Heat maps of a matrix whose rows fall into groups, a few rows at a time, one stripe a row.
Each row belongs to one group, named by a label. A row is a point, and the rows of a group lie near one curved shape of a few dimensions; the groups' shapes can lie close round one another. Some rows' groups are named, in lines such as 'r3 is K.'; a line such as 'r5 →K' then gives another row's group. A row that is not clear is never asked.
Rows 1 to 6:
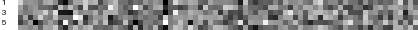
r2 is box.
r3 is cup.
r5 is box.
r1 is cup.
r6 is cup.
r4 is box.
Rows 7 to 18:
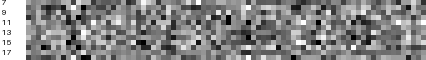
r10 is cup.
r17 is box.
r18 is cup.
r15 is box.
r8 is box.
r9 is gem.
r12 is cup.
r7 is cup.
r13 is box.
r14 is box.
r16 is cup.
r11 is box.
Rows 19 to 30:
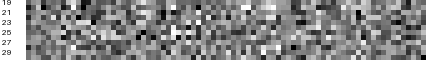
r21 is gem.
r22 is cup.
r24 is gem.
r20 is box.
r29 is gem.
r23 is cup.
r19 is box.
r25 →box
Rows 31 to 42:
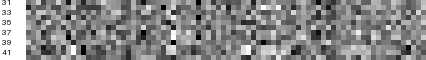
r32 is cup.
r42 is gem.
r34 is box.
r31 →box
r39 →cup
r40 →box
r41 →box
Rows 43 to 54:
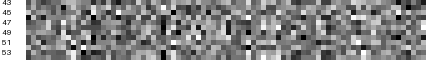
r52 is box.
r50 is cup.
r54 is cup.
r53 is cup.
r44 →gem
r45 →box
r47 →cup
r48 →cup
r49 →cup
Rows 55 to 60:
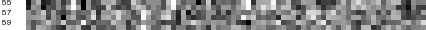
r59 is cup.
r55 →box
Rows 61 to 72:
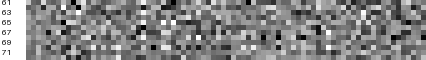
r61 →box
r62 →cup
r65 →gem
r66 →box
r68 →cup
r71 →box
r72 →cup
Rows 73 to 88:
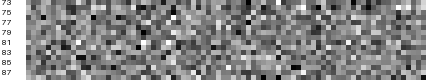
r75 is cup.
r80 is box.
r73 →cup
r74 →box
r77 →cup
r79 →box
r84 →cup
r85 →box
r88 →cup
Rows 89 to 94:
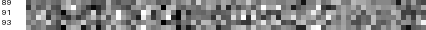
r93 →cup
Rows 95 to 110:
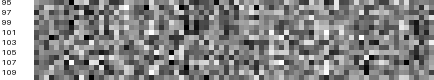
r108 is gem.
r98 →cup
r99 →gem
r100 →gem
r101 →gem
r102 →cup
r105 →cup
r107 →cup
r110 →box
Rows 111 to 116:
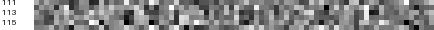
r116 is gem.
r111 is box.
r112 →gem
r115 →box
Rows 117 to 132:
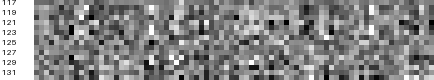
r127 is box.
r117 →box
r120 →cup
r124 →gem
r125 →box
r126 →box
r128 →gem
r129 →gem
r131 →box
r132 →box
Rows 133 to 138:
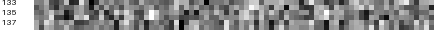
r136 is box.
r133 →box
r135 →gem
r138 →gem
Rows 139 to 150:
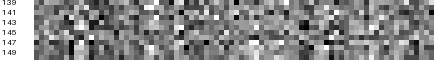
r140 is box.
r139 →cup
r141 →cup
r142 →cup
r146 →box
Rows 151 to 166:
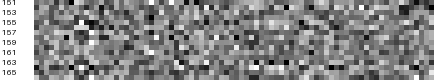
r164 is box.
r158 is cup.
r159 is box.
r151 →gem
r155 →cup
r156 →cup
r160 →gem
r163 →cup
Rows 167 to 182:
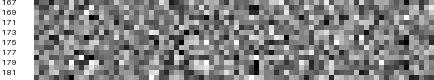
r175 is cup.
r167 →cup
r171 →gem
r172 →gem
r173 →gem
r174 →cup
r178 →cup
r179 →cup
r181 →cup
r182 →gem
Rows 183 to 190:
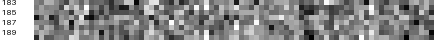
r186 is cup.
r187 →gem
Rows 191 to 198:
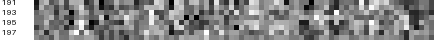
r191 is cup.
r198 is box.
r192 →cup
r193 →gem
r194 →gem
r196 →cup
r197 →gem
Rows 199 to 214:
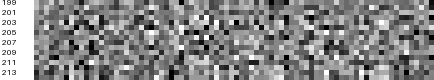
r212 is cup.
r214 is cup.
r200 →cup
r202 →cup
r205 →gem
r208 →box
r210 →cup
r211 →box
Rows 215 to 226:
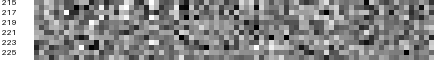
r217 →gem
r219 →box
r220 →cup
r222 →cup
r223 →gem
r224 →cup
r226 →box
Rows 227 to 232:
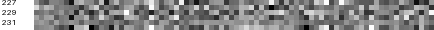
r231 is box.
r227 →gem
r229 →cup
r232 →box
